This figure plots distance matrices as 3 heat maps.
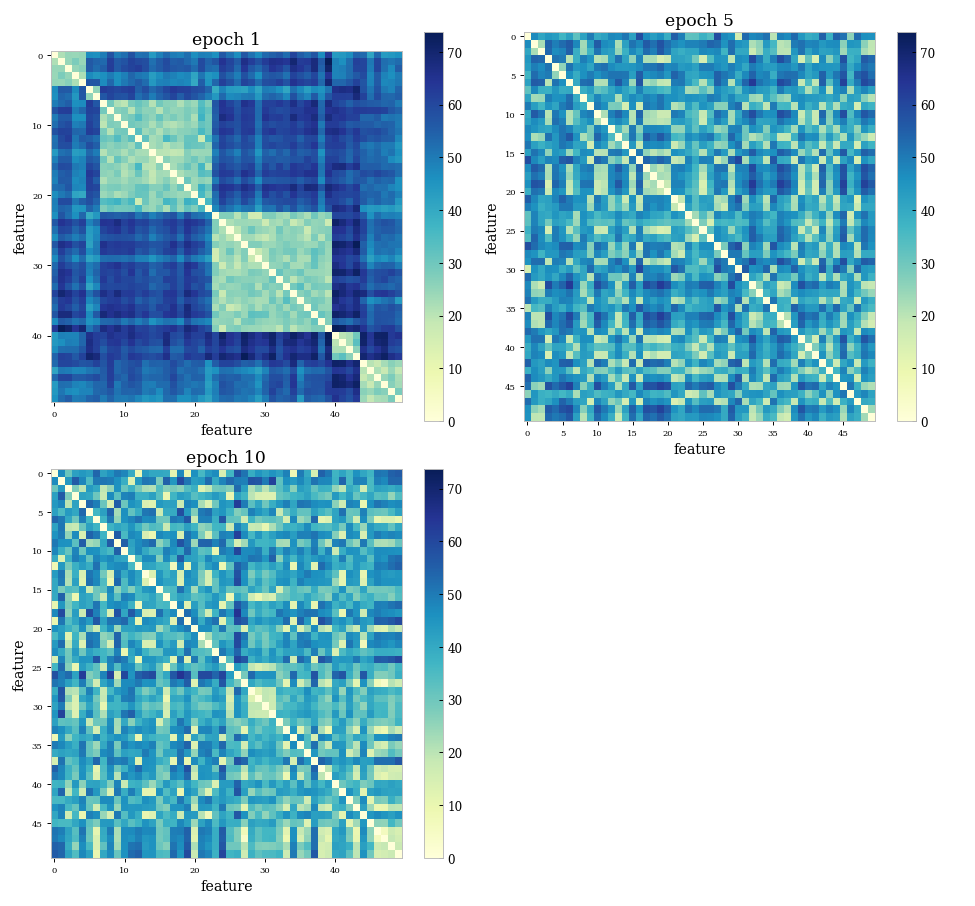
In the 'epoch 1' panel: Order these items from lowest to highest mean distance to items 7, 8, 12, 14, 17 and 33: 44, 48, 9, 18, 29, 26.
18, 9, 29, 26, 48, 44
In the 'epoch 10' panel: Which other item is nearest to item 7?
30
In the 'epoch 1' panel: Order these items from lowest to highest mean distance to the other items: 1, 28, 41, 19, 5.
28, 19, 5, 1, 41
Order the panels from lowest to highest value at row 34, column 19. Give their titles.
epoch 10, epoch 5, epoch 1
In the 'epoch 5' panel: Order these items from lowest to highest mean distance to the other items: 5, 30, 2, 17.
2, 17, 30, 5
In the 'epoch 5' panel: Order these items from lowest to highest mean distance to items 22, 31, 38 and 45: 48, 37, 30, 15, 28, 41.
28, 37, 48, 41, 15, 30
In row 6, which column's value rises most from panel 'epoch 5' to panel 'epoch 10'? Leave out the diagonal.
19
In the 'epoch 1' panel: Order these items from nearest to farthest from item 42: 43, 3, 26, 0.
43, 0, 3, 26
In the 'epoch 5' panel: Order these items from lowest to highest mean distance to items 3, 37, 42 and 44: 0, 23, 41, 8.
41, 8, 23, 0
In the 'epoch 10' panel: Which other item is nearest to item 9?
26
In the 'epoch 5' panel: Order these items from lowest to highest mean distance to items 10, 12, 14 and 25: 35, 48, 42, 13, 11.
11, 42, 13, 35, 48
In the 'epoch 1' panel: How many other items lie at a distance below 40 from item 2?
4
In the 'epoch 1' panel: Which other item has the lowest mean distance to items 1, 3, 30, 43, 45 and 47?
0
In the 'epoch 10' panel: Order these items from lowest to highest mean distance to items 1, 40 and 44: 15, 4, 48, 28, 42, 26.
4, 15, 42, 28, 48, 26
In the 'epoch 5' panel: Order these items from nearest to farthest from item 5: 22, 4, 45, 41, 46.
4, 46, 41, 22, 45
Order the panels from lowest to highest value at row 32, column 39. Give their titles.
epoch 1, epoch 10, epoch 5
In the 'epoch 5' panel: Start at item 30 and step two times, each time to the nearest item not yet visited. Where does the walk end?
35
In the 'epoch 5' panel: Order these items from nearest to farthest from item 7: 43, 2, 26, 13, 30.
43, 26, 30, 2, 13
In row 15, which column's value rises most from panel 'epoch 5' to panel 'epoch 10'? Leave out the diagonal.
18
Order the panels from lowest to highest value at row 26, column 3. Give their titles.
epoch 5, epoch 10, epoch 1
